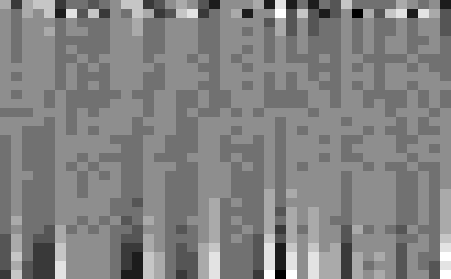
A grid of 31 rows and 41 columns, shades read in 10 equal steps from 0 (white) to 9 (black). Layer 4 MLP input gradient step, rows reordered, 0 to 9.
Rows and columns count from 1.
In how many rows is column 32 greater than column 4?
2
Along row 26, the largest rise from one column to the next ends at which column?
26
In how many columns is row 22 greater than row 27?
9
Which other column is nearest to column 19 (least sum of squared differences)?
15
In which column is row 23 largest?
13
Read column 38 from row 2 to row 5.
8 5 5 5
